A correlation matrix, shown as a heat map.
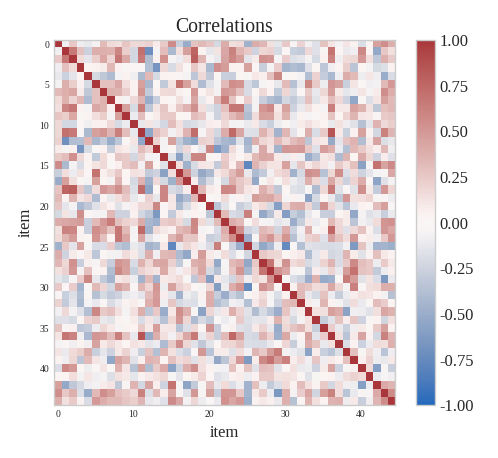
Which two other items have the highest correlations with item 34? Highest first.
16, 29
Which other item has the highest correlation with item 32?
13
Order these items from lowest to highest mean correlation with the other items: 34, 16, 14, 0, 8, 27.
34, 16, 14, 0, 27, 8
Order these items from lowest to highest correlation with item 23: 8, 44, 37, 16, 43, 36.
37, 16, 44, 43, 8, 36
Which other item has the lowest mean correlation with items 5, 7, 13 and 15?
25
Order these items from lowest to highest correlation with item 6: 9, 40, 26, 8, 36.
26, 40, 9, 8, 36
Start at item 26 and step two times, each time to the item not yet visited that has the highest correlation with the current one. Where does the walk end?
14
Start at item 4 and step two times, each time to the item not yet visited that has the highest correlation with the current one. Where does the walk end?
38
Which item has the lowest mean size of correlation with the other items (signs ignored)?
41
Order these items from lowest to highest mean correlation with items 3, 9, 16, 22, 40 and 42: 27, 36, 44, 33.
27, 33, 36, 44
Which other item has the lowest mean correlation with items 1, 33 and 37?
12
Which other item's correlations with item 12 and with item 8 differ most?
1
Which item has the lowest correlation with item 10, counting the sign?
40
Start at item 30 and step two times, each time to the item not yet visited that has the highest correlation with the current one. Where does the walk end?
28
